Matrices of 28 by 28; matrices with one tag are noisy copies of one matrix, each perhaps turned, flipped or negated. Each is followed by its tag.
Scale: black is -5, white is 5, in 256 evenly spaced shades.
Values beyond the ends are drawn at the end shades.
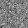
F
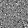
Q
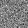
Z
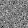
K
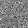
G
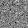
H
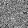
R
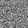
K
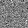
G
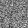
H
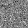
F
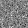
H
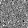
R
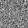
Q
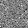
Q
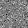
K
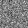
H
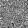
R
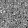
F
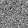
K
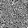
R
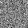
K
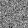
H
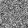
K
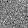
G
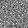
G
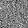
G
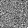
R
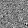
Q
